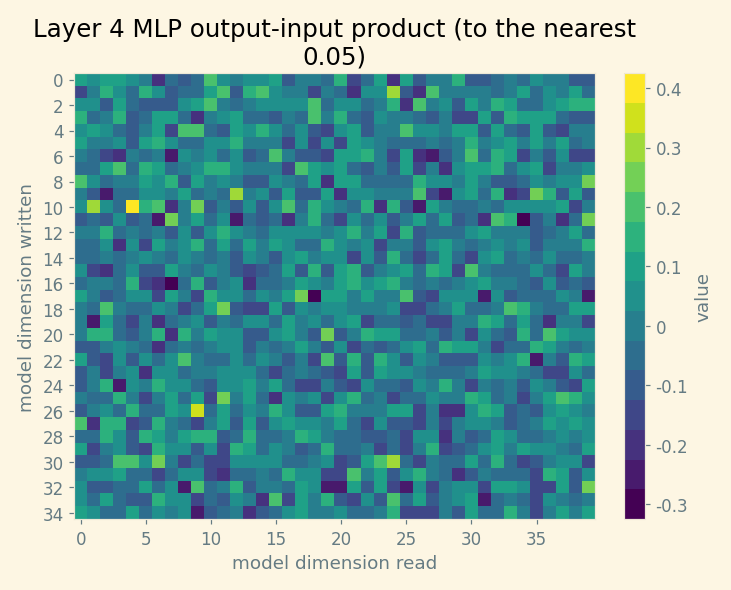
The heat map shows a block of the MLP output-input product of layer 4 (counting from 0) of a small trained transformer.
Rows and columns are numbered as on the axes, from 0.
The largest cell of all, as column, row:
4, 10
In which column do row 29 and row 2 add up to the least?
25
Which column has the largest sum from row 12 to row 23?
11
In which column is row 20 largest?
19
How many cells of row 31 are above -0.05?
20
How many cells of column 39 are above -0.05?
24
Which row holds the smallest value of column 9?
34
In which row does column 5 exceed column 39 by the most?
17
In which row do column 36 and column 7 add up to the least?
6
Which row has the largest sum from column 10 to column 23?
12
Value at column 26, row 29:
0
